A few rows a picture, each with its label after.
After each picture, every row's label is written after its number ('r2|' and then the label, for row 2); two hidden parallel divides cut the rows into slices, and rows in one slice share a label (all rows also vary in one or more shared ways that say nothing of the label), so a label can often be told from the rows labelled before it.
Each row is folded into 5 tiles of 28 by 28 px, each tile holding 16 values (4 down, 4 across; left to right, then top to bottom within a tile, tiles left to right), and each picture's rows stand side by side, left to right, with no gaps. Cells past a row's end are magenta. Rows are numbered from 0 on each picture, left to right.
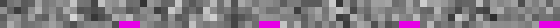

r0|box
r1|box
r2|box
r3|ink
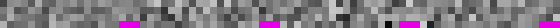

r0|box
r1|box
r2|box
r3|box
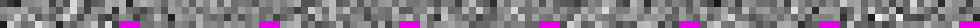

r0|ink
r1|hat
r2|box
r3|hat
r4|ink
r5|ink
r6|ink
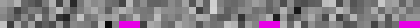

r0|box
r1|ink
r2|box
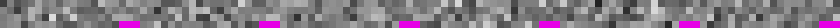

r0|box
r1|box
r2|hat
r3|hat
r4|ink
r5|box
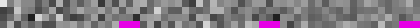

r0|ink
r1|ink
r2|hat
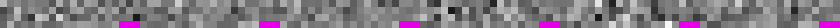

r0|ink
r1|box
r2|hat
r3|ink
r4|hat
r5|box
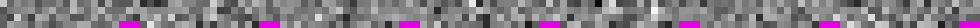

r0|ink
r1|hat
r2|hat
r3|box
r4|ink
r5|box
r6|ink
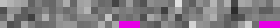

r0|hat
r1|box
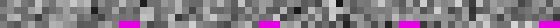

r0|box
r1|box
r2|box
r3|ink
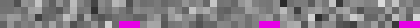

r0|hat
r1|hat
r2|box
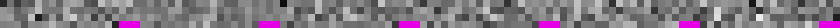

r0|box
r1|hat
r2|box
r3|box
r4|hat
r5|ink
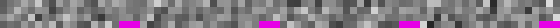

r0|hat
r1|box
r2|ink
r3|box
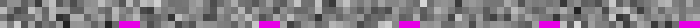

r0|box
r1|hat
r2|box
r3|ink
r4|box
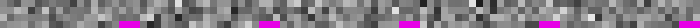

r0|ink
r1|box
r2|box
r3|box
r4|hat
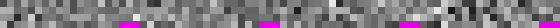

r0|box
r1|ink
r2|box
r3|ink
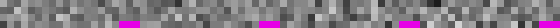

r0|ink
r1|hat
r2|ink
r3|ink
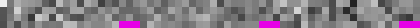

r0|ink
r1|hat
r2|ink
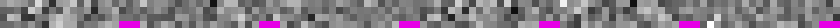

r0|box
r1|hat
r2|hat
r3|box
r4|ink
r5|ink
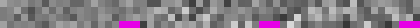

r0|hat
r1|ink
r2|hat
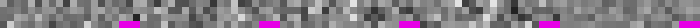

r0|ink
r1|ink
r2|box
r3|hat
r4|hat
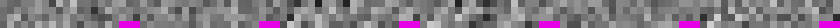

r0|hat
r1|ink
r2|ink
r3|ink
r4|hat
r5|hat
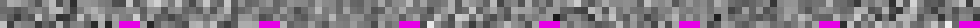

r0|box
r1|box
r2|box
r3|ink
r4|box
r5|hat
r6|ink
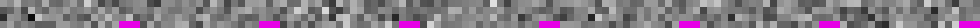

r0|hat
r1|ink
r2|ink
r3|hat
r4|hat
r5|hat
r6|box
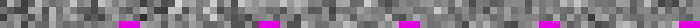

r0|box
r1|box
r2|hat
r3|hat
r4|hat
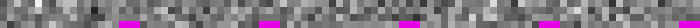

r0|box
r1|ink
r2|ink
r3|box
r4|ink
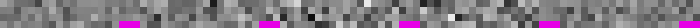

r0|hat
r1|hat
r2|box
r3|hat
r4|hat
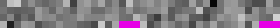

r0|box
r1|hat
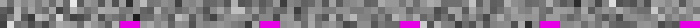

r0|ink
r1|ink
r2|box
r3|box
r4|hat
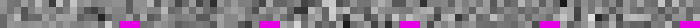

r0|hat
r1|hat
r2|box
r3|box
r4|box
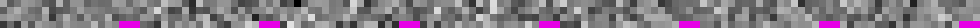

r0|ink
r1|ink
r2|ink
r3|ink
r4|ink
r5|ink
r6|hat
